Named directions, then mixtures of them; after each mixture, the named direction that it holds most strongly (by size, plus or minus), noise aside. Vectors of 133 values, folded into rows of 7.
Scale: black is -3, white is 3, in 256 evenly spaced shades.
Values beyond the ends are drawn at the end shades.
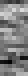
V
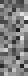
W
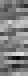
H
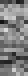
V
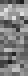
V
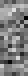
W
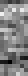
V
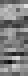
H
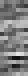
H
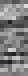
H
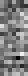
H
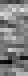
V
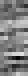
H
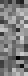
W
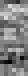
V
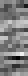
H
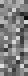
W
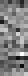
H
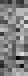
W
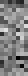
W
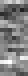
V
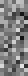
W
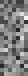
W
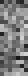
W
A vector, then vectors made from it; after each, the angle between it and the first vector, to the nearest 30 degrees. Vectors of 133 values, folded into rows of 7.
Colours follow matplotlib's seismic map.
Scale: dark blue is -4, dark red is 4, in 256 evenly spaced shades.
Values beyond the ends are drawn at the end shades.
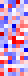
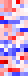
60 degrees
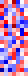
120 degrees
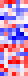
120 degrees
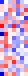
120 degrees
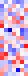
90 degrees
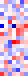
60 degrees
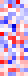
30 degrees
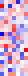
150 degrees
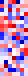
120 degrees
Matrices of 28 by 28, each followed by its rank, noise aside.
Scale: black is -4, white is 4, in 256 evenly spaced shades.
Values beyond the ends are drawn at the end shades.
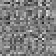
four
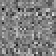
six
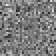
seven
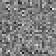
six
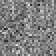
eight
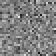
eight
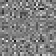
five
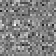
four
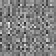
four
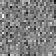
five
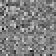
five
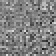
five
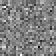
seven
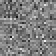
seven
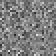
eight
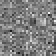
five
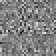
five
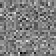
five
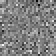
seven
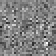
six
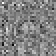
six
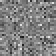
seven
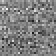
seven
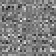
four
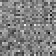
five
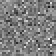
eight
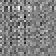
four
